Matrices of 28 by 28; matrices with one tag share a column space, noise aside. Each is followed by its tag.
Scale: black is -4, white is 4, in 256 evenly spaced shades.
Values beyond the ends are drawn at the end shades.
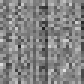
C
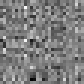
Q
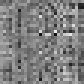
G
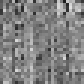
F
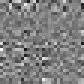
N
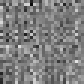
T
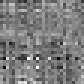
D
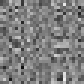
Q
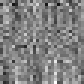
T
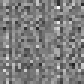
C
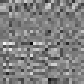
N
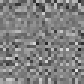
N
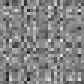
Q
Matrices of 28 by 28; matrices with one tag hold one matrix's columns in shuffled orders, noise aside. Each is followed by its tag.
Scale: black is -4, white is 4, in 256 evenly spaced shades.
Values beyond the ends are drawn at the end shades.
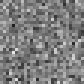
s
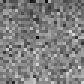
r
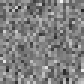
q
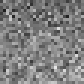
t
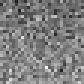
t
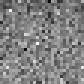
r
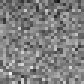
r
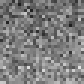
t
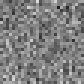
q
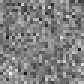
q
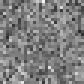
q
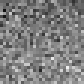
t
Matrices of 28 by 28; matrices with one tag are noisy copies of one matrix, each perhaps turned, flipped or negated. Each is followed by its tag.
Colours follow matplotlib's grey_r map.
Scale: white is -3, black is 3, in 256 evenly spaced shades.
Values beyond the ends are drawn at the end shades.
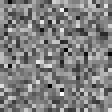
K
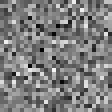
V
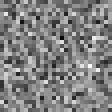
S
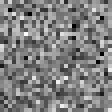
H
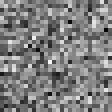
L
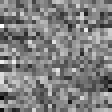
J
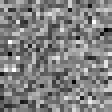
L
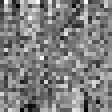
J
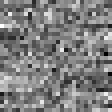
J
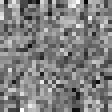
J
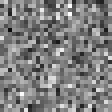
L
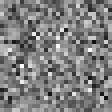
S
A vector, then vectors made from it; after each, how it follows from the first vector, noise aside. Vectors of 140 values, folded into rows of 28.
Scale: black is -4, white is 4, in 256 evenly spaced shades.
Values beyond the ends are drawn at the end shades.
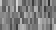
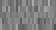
negated, shrunk.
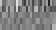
partly zeroed.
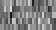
wrapped around, negated.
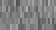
negated, shrunk.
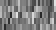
wrapped around.
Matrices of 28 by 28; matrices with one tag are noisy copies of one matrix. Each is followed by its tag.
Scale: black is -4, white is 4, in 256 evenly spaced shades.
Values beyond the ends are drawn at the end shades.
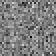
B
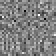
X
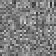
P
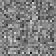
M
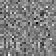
X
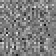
X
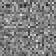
B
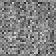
M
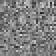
P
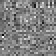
P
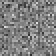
B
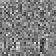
X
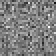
B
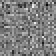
B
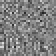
X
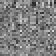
P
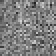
P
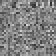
P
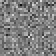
B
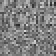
P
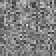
P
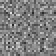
X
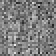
M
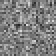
P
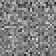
B
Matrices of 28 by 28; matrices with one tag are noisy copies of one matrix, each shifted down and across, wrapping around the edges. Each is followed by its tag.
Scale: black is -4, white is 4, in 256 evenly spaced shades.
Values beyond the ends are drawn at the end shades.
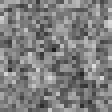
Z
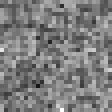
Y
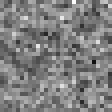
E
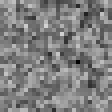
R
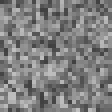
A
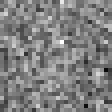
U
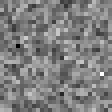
R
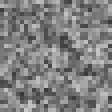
R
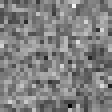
Y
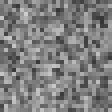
U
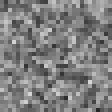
R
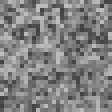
Y
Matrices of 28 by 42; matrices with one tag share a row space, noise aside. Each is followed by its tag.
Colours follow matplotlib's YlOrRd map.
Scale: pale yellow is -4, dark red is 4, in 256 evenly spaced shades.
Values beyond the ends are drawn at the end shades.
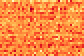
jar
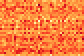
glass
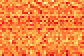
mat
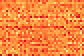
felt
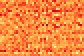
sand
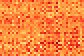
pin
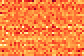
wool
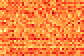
wool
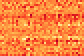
pin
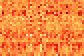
mat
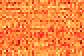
felt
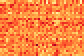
sand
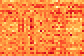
jar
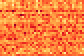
glass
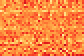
glass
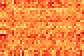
wool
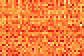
felt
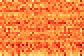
felt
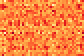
wool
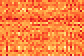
felt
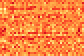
wool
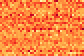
jar
